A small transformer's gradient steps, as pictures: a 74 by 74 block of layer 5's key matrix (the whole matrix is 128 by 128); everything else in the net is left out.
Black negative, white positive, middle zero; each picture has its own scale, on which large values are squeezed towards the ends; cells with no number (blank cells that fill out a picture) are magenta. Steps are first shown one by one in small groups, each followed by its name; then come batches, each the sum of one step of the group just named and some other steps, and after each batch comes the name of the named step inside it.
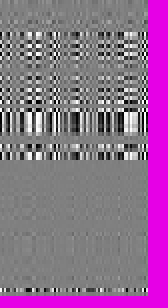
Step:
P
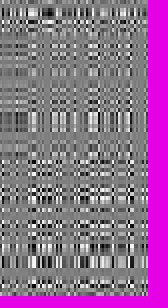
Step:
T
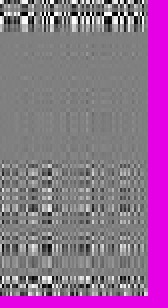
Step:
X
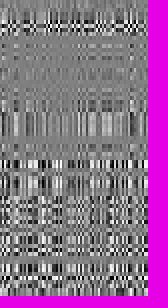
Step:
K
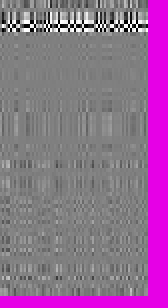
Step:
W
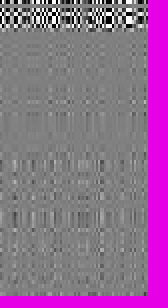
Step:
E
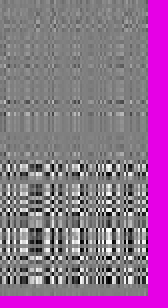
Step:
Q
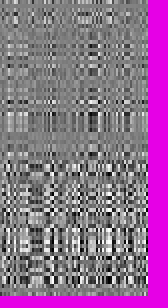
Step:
Q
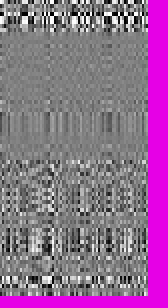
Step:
X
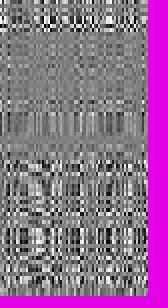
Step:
K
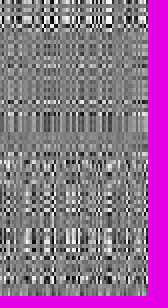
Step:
Q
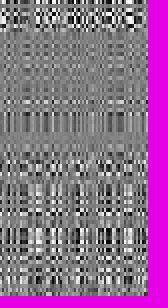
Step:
E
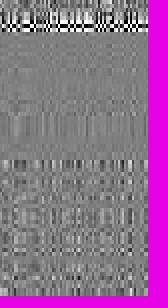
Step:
W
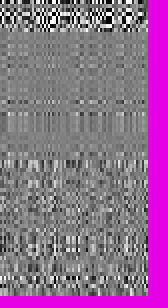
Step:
E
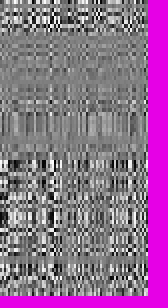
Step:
K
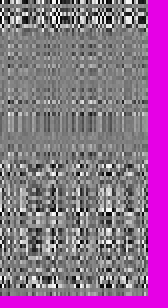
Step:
Q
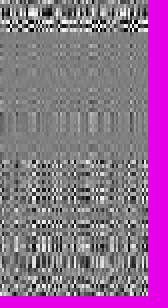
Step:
T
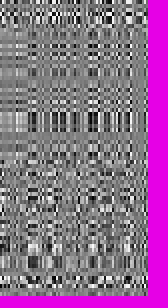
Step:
E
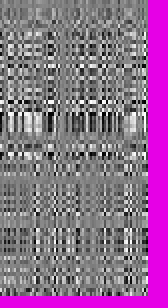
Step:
P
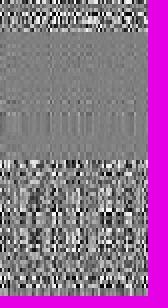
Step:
Q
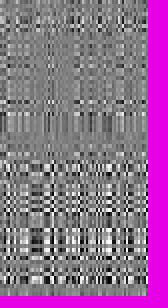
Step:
Q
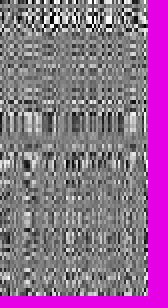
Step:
P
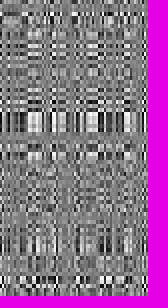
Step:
P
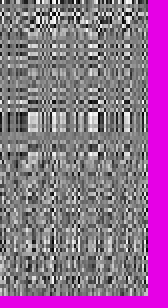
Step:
P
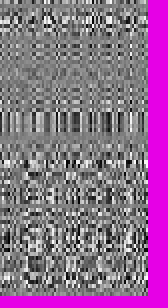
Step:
P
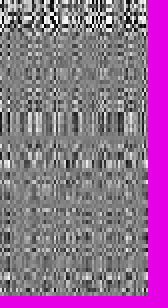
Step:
P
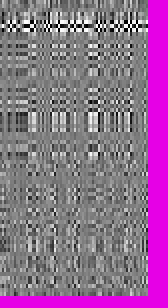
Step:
W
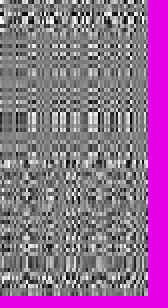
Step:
X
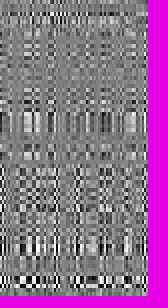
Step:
P
